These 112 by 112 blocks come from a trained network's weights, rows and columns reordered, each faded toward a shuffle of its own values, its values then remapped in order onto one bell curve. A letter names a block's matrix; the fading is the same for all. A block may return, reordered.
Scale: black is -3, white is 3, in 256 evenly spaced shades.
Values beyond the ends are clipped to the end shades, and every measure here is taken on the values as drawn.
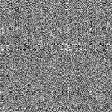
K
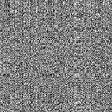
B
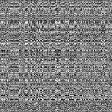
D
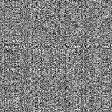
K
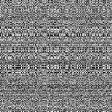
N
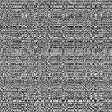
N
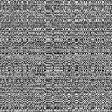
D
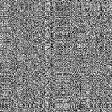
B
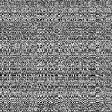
D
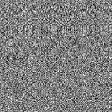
B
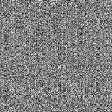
B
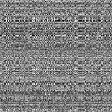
N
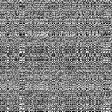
D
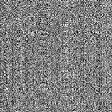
K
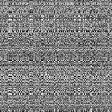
D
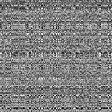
D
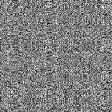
B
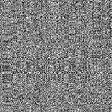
B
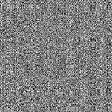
B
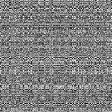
D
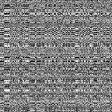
N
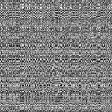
D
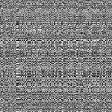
N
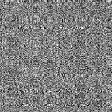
B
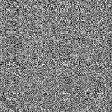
K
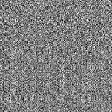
B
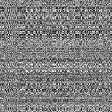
N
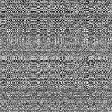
D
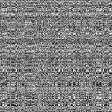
D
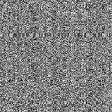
K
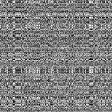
D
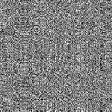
B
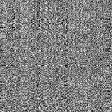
K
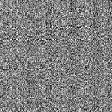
K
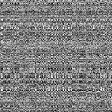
D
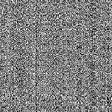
K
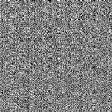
K
